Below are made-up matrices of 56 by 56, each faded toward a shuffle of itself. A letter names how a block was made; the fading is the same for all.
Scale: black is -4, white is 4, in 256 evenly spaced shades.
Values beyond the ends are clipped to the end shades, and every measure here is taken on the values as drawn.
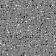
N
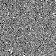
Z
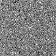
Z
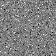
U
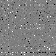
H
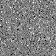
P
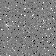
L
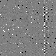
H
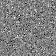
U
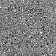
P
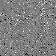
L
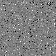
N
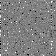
H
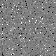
L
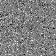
U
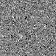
Z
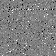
N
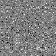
P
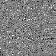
P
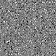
P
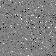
L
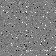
L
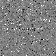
N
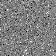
U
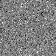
U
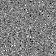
U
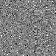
P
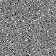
U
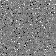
N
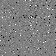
L
